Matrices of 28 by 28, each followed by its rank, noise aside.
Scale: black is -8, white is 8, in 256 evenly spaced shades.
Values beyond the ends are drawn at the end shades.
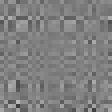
two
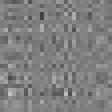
three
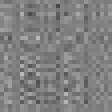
three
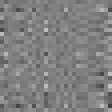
three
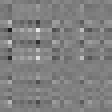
one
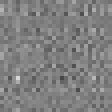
four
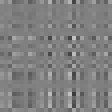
one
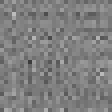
four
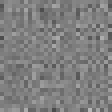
four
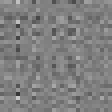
three
